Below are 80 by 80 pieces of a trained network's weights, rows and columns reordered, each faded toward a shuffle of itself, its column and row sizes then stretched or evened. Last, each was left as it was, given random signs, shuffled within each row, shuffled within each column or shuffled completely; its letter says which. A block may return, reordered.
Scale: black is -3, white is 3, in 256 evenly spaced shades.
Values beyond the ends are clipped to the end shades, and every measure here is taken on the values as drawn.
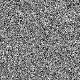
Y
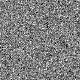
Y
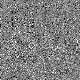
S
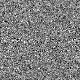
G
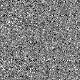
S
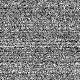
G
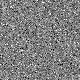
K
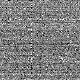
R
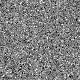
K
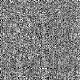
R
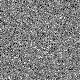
K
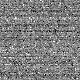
G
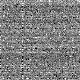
R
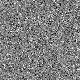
K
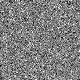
K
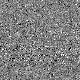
G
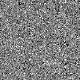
S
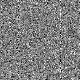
Y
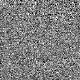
S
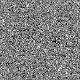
S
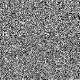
S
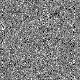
Y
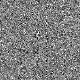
Y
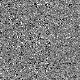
S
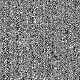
Y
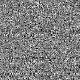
R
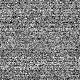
G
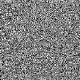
R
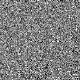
S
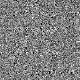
S
